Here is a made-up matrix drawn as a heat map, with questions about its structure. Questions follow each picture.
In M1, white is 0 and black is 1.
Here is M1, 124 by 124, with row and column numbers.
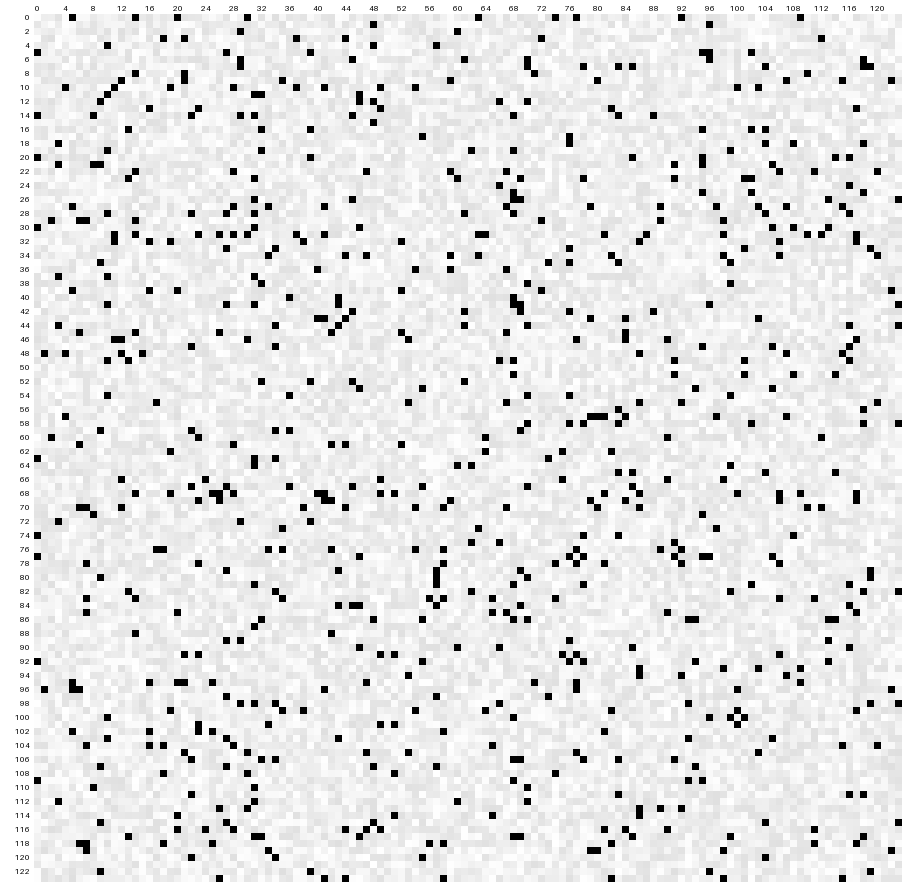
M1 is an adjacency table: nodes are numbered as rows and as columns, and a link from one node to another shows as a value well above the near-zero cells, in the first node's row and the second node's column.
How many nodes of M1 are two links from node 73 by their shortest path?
9
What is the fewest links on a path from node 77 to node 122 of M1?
2
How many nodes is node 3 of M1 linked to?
6
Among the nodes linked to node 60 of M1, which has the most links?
node 23
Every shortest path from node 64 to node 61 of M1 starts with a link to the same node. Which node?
node 31
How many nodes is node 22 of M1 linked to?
8
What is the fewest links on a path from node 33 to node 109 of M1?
4
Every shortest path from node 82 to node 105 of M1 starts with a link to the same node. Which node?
node 34
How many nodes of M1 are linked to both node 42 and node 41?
1
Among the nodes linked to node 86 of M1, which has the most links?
node 68
